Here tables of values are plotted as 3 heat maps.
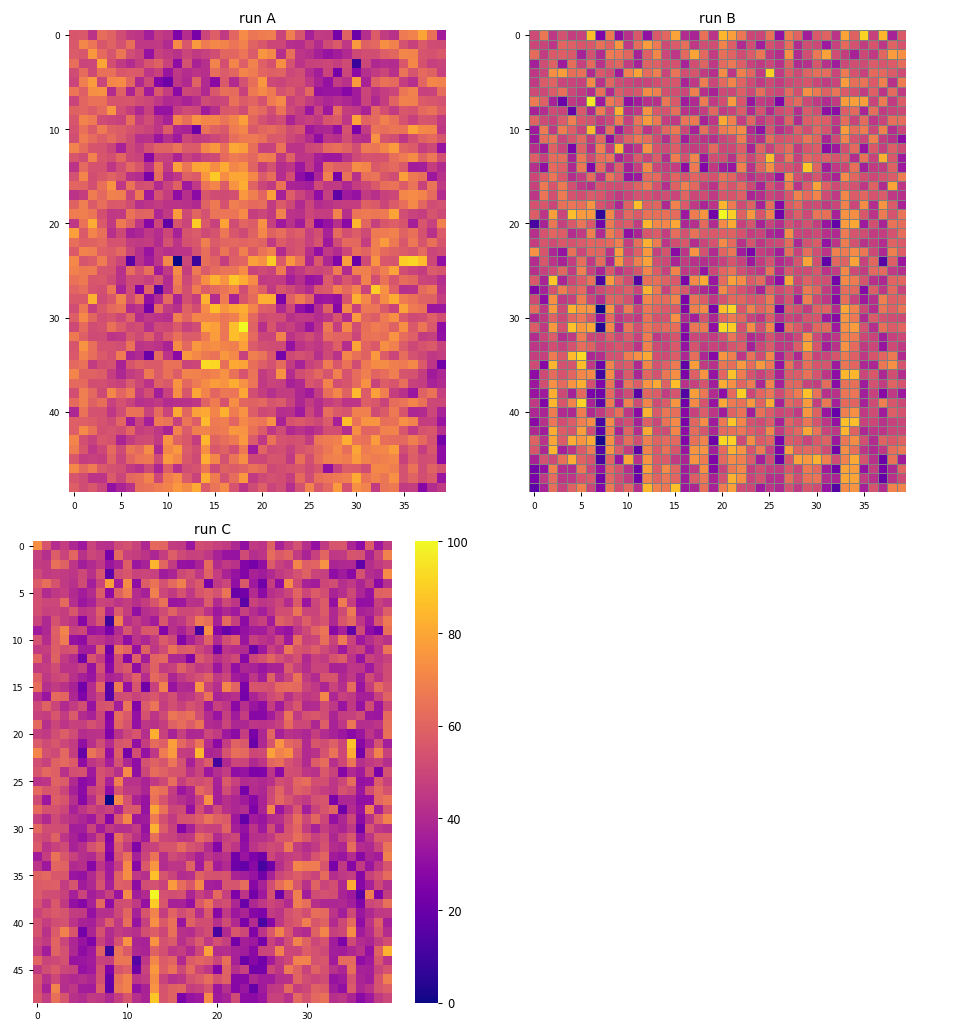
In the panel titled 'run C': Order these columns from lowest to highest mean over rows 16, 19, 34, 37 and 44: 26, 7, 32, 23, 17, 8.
23, 8, 26, 7, 17, 32
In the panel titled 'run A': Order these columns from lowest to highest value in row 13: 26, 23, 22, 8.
8, 26, 22, 23
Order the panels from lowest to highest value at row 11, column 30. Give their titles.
run A, run C, run B
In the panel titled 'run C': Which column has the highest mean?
13
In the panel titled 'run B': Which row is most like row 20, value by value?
48
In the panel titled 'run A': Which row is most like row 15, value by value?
29
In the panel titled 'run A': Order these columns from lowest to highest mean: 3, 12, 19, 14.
12, 3, 19, 14
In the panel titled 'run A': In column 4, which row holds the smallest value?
48
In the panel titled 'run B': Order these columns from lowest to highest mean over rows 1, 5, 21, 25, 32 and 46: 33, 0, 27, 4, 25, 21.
0, 4, 25, 27, 21, 33
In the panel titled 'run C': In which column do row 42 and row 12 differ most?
10
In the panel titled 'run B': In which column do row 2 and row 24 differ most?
31
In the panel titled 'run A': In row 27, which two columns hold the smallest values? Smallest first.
9, 7
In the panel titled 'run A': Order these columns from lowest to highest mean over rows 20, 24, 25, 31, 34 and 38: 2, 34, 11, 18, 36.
11, 36, 34, 2, 18
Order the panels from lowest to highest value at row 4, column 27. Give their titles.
run C, run A, run B
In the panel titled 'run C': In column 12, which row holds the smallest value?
15
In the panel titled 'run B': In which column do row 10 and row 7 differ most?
3
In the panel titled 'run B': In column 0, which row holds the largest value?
23
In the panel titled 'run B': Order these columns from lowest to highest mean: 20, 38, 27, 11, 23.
11, 23, 38, 27, 20
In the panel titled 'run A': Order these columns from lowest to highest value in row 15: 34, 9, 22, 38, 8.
8, 38, 22, 34, 9
